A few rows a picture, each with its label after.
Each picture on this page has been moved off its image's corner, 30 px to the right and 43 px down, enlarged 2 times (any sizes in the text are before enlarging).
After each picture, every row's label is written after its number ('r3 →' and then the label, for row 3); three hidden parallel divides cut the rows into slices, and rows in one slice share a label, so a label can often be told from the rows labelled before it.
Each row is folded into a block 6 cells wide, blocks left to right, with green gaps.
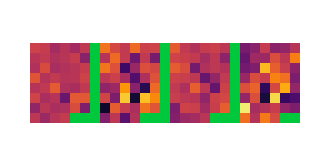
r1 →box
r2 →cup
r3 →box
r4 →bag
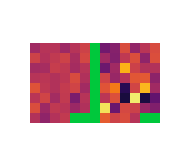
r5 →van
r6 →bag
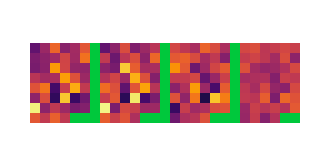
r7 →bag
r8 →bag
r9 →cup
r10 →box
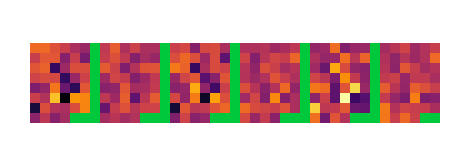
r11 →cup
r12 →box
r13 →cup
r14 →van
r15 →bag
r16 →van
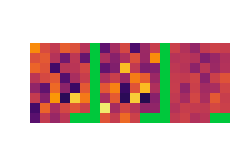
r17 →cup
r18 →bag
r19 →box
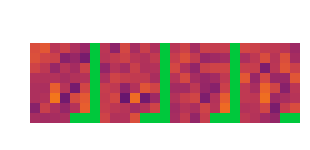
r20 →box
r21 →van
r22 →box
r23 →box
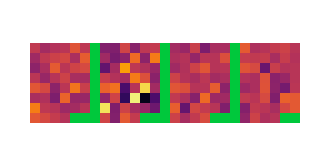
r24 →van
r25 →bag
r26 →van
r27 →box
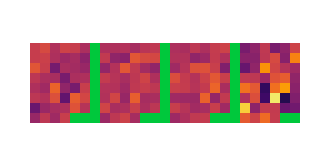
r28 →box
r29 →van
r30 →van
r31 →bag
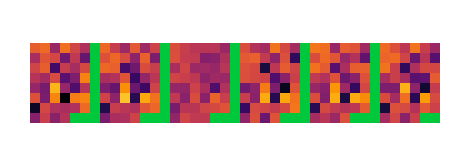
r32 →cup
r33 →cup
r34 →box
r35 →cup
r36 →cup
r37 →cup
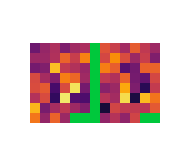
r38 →bag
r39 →cup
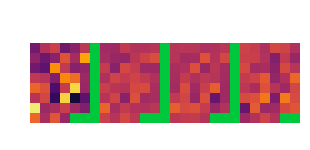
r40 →bag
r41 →van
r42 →van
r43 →box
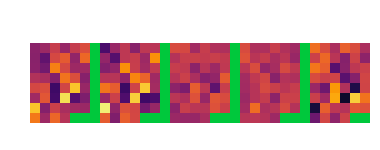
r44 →bag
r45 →bag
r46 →box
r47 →box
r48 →cup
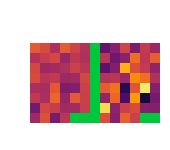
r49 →box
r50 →bag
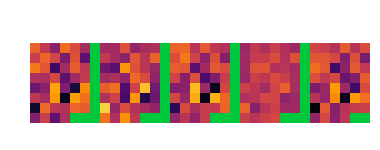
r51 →cup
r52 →bag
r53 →cup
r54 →van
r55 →cup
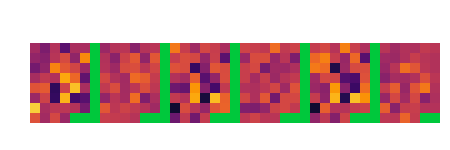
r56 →bag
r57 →van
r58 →cup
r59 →box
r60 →cup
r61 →van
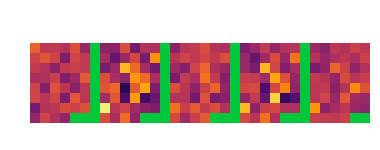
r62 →box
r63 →bag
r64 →van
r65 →bag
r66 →van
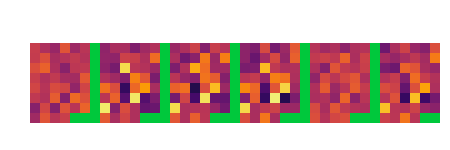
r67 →box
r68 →bag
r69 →bag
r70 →bag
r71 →van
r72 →bag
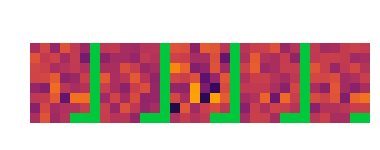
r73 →box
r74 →van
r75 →cup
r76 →box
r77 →box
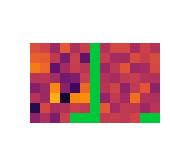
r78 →cup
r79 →van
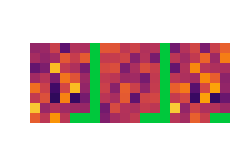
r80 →bag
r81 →box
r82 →bag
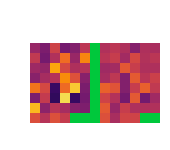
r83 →bag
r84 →van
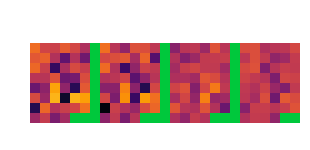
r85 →cup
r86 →cup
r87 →van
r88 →box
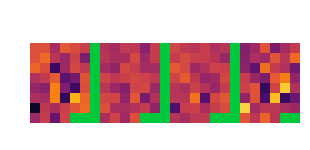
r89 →cup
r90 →van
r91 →box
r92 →bag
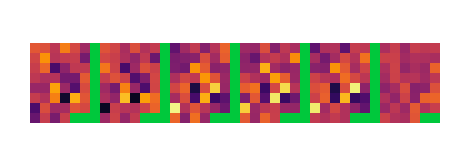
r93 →cup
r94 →cup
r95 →bag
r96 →bag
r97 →bag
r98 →box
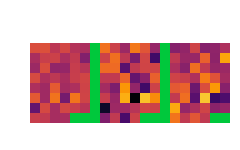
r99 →box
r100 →cup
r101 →bag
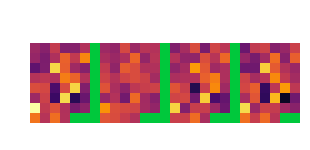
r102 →bag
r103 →van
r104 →bag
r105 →bag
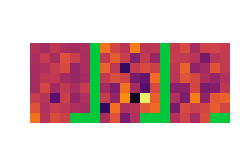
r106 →van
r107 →cup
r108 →box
